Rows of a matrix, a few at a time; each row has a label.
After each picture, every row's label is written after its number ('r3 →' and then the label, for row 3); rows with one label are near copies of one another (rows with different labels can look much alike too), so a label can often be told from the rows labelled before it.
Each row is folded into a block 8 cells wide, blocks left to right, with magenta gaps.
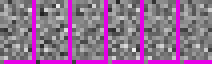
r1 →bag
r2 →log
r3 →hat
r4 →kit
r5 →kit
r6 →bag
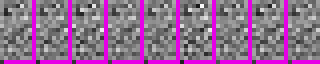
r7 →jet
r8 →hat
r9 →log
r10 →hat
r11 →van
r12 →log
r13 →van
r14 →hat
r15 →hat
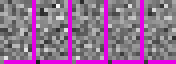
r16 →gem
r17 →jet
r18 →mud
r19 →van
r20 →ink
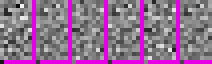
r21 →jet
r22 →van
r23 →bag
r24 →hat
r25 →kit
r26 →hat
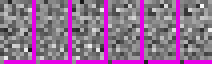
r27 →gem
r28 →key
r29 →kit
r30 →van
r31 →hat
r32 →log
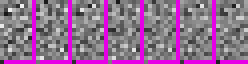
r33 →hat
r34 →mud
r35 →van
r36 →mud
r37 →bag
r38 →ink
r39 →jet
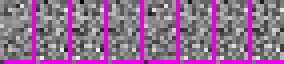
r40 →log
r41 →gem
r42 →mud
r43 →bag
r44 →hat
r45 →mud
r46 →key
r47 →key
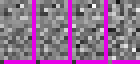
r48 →ink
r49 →hat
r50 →log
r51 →bag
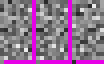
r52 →kit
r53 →bag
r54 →hat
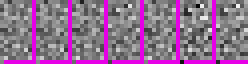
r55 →kit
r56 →gem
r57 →mud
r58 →van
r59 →key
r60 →jet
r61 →log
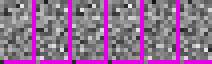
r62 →jet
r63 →kit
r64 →hat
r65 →ink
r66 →mud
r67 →kit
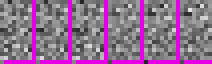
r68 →key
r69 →gem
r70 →key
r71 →van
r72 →jet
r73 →van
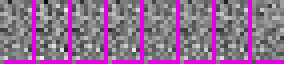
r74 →mud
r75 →mud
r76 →bag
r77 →bag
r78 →kit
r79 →key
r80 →mud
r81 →ink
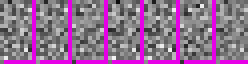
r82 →gem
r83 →key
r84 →hat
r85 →mud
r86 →key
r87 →log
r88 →bag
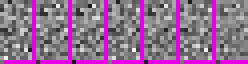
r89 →gem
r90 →hat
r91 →jet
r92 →mud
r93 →jet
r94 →kit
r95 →log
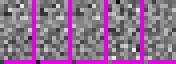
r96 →ink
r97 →jet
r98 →jet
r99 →mud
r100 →key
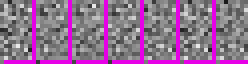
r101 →bag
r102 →hat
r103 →log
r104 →hat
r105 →kit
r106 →bag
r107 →mud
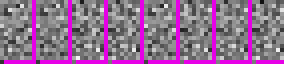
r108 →hat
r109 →log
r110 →mud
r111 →gem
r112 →log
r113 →bag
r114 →kit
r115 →mud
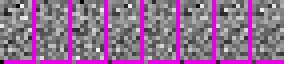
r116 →jet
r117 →gem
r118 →mud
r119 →ink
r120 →key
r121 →jet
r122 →hat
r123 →van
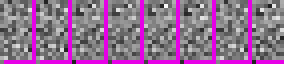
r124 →key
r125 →gem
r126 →jet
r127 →van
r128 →log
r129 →jet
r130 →kit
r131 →ink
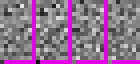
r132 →log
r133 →jet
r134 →gem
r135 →key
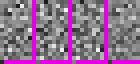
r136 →ink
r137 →bag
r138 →gem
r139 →van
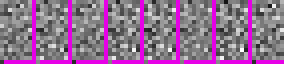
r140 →van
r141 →kit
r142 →jet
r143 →gem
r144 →bag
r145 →bag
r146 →gem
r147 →log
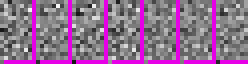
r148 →bag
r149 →log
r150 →jet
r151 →key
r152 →key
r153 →kit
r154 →hat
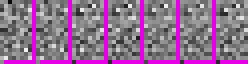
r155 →mud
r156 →bag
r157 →hat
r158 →ink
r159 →log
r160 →ink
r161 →van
